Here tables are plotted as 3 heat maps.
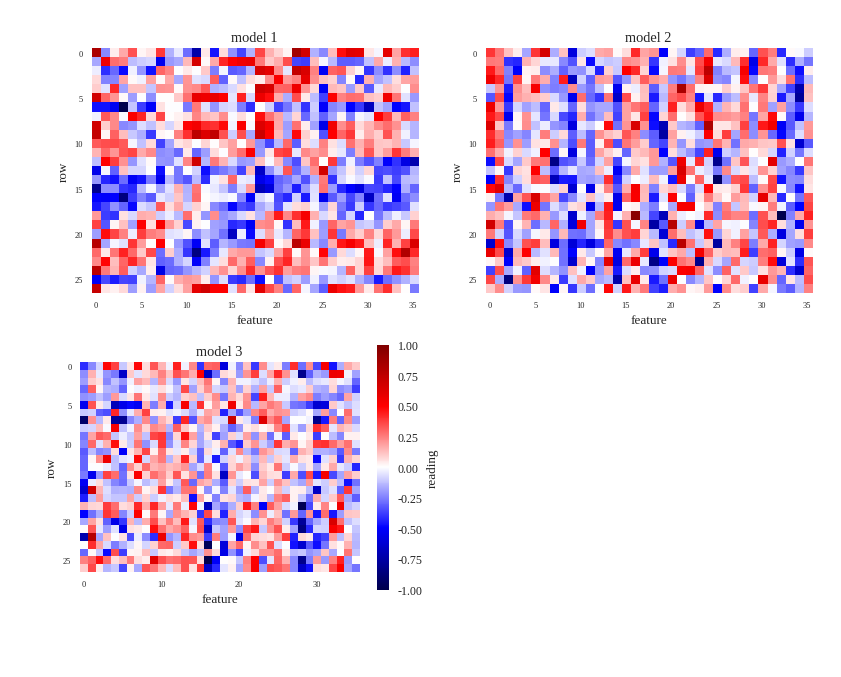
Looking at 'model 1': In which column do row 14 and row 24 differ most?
0
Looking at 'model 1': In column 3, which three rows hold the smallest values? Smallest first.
6, 16, 2
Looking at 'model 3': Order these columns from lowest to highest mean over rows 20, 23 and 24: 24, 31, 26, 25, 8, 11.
31, 26, 8, 25, 11, 24
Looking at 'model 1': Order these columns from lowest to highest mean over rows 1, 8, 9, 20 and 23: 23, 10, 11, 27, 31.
27, 23, 31, 10, 11
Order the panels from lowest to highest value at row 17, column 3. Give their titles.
model 1, model 2, model 3
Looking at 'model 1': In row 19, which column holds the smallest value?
17
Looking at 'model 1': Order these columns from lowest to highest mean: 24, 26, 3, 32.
3, 24, 32, 26
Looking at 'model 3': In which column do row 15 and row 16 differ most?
34
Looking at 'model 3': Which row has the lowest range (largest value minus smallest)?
2
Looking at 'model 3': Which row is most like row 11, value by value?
4
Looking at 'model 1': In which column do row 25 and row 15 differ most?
19
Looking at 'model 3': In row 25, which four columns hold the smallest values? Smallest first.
16, 28, 17, 23
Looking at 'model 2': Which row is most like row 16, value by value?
25
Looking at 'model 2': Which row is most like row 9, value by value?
20
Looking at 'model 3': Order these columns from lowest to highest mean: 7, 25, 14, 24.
14, 24, 7, 25
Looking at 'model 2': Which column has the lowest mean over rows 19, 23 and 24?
18
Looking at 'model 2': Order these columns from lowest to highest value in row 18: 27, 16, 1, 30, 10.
10, 1, 27, 30, 16
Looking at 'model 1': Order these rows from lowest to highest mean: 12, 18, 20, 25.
25, 12, 18, 20
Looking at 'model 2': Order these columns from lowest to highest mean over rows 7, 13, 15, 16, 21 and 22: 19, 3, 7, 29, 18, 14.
14, 18, 29, 7, 19, 3
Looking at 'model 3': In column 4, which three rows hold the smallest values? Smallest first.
7, 5, 20
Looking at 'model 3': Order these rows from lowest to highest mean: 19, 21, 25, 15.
15, 19, 21, 25
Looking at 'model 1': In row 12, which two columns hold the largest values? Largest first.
11, 1
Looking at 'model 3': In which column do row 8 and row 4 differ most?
30
